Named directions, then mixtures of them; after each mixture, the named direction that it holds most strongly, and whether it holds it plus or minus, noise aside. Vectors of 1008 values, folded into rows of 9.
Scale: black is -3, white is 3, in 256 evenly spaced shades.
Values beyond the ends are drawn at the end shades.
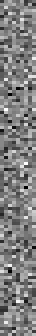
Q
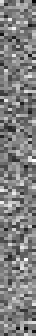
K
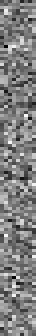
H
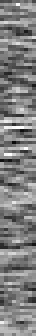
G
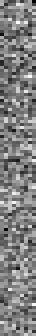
K, plus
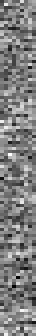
K, minus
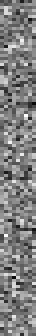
H, plus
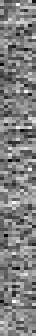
G, plus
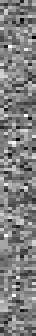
H, plus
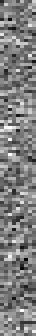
K, minus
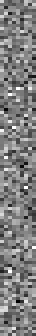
Q, minus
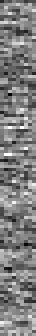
G, plus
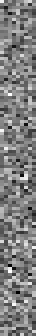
Q, minus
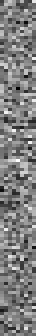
K, minus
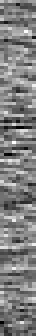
G, minus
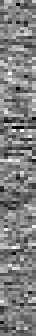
G, minus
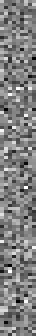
Q, minus
